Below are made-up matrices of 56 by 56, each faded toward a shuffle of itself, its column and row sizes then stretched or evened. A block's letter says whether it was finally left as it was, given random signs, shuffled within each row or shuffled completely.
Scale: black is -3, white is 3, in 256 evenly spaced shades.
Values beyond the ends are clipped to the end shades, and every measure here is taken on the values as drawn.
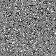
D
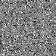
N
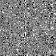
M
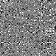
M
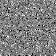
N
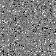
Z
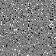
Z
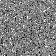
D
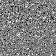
N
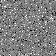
D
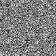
M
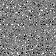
N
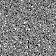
D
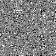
Z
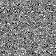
N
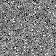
D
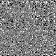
M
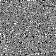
N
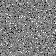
D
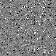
Z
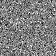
D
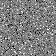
D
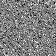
D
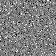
D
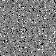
Z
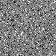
D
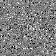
N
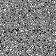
N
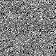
Z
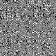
M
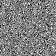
D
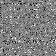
N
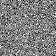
N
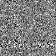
Z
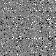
Z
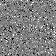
N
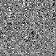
M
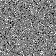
D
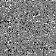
Z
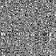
M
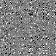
M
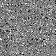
N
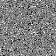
N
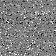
N
